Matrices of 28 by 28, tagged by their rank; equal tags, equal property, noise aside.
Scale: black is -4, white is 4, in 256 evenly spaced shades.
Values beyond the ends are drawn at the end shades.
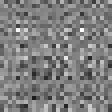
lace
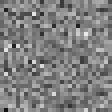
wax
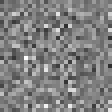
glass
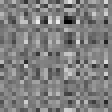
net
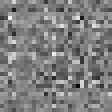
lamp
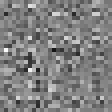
glass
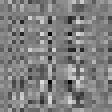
net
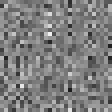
lamp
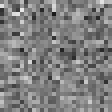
wax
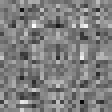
lace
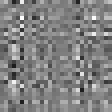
lace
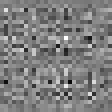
lace
